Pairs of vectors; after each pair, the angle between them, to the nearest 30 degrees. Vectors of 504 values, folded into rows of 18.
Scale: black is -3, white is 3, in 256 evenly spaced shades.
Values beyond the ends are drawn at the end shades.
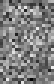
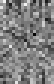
90 degrees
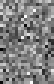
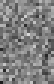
30 degrees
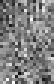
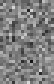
90 degrees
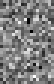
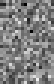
30 degrees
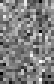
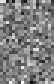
120 degrees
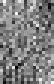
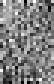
30 degrees
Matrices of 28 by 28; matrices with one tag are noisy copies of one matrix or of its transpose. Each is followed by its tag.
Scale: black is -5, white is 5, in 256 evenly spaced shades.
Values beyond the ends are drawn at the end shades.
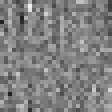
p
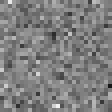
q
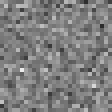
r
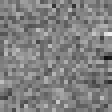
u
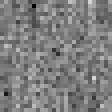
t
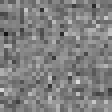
t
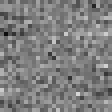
t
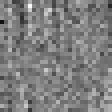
p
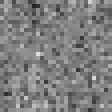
t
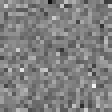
r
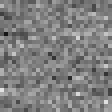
t
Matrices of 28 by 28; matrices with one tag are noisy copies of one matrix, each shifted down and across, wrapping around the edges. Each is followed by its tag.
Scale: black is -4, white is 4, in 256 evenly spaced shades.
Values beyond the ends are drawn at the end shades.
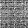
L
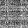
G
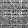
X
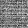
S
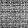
L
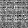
X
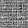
S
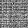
S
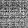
L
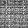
L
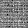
S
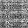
G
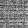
X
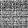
L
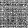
L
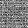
S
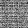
S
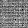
S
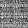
G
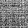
L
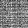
S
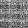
G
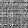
X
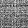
L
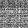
L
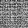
S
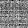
X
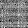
G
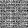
S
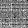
X
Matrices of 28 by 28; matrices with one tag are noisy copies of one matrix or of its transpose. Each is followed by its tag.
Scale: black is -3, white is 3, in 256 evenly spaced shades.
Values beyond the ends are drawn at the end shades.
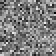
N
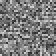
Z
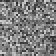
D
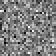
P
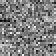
Z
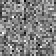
D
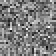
Z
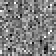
Z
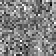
N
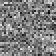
N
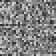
D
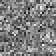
N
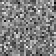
D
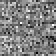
D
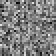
D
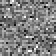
Z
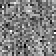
N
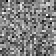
D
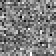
N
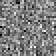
D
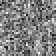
N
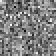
Z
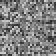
D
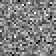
P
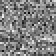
N
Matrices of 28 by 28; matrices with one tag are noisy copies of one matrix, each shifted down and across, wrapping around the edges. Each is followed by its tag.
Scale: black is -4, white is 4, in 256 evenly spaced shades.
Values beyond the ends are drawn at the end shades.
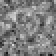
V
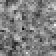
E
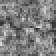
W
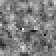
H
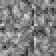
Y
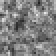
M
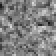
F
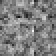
F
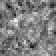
V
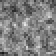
H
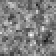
M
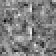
F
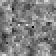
E
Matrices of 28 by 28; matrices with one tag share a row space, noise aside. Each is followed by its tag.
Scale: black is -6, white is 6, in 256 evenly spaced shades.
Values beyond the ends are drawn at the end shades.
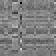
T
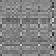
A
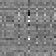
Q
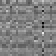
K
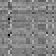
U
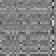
A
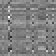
U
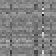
K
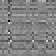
U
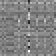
Q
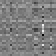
K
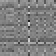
Q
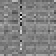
T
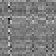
U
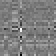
T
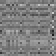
A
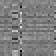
T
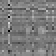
U
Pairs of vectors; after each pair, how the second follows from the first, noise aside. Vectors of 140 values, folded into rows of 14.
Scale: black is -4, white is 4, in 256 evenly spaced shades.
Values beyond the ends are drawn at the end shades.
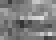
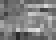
wrapped around.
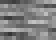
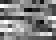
wrapped around, negated, scaled up.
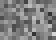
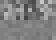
wrapped around, negated, partly zeroed.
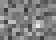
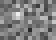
reversed.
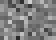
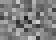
wrapped around.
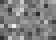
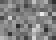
reversed.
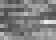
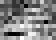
wrapped around, negated, scaled up.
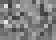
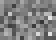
reversed.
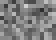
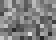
reversed.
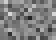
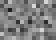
wrapped around.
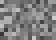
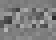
negated, partly zeroed.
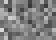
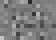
wrapped around, negated, partly zeroed.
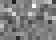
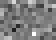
wrapped around.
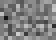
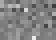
wrapped around, negated, partly zeroed.
